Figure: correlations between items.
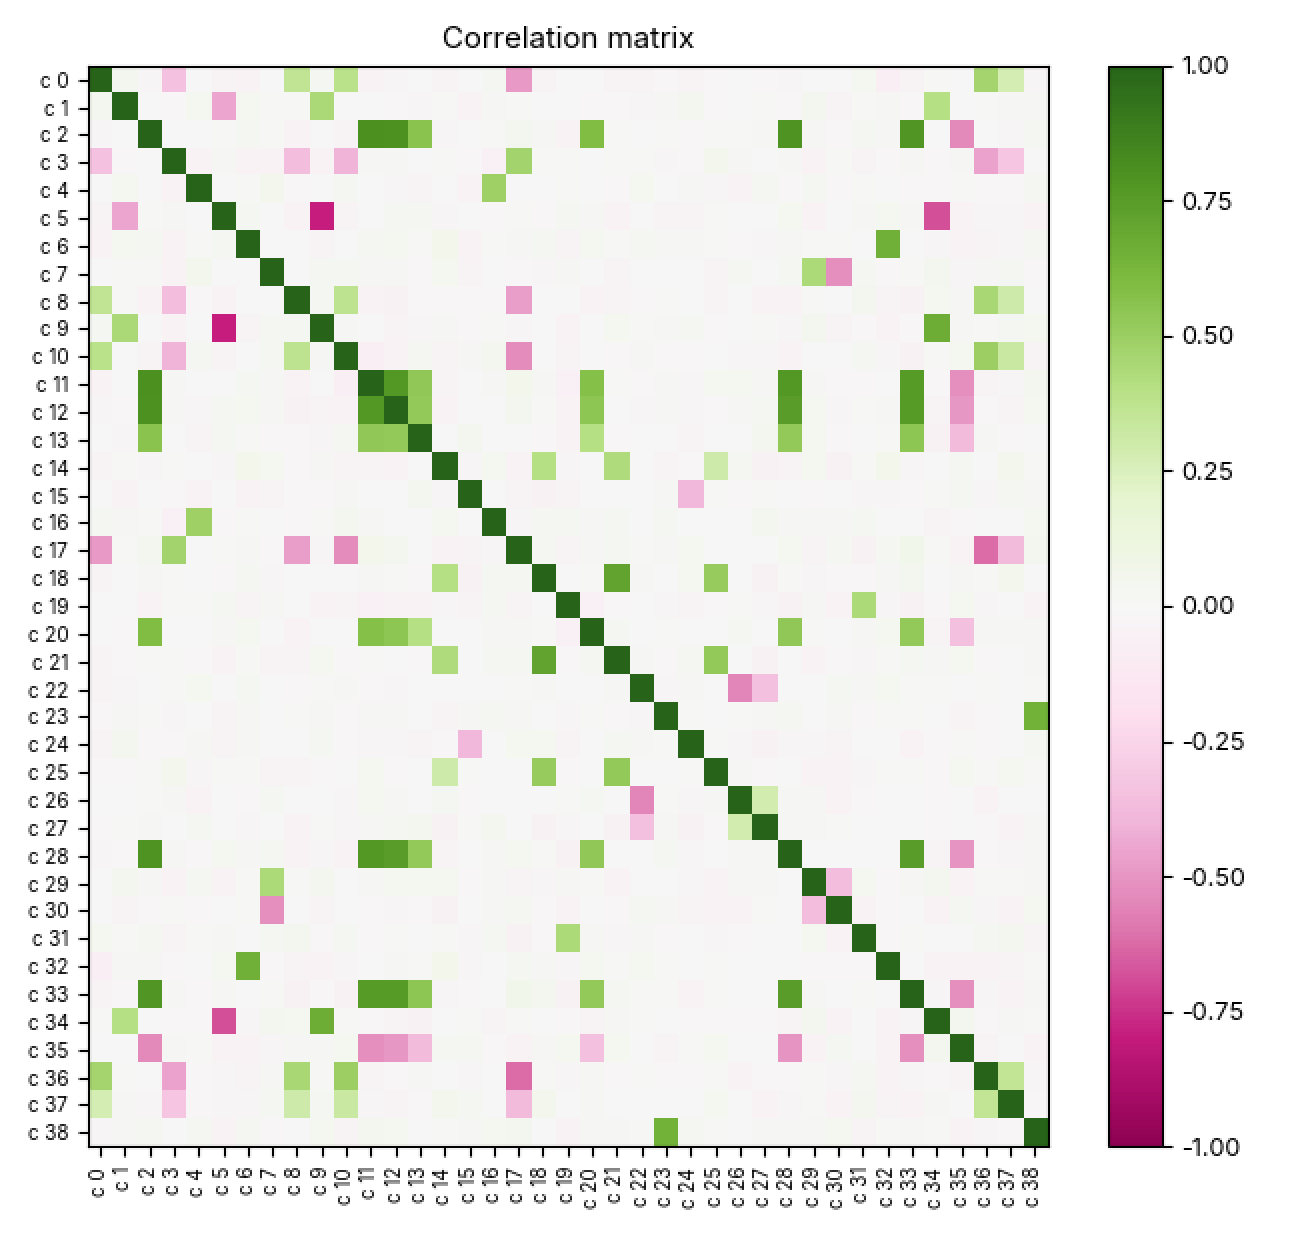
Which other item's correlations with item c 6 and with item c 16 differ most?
c 32
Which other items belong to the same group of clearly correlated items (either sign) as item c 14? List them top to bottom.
c 18, c 21, c 25
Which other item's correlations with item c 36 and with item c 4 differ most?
c 17
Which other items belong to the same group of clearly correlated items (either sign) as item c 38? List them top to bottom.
c 23
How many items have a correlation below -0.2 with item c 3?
5
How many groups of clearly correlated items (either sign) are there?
11
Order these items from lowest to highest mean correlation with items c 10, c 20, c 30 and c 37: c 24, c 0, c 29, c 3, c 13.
c 3, c 29, c 24, c 13, c 0
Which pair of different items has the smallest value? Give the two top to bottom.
c 5, c 9
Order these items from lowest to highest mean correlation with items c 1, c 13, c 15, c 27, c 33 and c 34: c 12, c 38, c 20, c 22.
c 22, c 38, c 20, c 12
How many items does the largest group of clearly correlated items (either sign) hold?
8
